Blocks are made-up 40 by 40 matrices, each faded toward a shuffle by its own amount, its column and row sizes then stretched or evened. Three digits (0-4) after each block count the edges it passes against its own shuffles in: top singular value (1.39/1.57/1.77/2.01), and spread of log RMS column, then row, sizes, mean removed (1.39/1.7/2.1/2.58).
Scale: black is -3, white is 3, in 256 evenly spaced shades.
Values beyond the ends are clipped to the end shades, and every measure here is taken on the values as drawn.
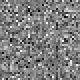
0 2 0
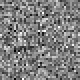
3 1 0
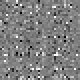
0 2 2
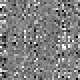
3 4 1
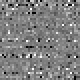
1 1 4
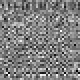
4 1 2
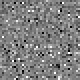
0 1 2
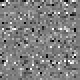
1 2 3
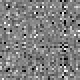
3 3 1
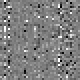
2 4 1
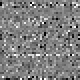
1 0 4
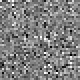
1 3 1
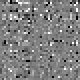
3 2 3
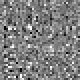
3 2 1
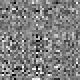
3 3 3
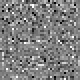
2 1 2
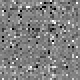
0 2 1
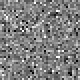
1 0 1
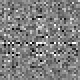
3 2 3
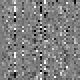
3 4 0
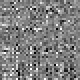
3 2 3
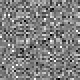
4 1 0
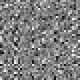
3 2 0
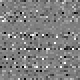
3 0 4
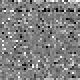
2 0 3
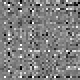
3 3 3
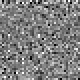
0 0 2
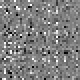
0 3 2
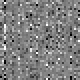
1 4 0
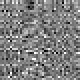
4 1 3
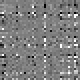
4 4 3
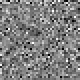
2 0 3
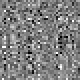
3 3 1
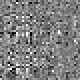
3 4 2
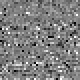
0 0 3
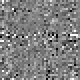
0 3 2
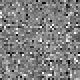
1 1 1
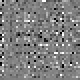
3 3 4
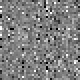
0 3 1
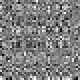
4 3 2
